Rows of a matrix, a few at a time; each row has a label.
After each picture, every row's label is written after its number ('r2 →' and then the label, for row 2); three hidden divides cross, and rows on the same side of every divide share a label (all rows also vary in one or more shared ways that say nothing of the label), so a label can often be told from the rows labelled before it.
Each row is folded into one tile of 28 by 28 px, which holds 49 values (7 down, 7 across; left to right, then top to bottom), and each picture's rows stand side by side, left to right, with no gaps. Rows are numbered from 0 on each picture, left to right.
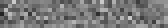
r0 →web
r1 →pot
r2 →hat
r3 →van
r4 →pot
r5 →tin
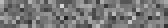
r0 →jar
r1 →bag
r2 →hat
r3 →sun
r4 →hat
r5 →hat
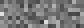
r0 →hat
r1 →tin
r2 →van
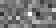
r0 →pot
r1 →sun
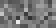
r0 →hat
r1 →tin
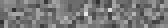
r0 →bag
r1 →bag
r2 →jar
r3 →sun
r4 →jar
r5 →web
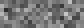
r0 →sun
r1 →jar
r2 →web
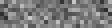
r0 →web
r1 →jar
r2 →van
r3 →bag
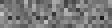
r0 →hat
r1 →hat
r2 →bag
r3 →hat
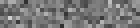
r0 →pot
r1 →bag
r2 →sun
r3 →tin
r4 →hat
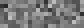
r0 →web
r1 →bag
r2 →hat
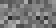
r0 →hat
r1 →hat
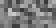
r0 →bag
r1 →bag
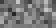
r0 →van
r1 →van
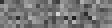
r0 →hat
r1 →jar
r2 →hat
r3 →web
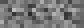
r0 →van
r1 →web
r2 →sun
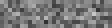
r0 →bag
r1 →jar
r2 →web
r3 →bag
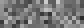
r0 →jar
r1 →van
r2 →jar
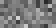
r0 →pot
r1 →bag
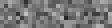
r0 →pot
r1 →van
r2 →sun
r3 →van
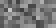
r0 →bag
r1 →web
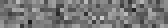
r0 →van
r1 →bag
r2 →web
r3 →pot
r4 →bag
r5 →bag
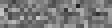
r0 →sun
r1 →pot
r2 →van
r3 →van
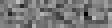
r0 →van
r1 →bag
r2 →web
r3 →web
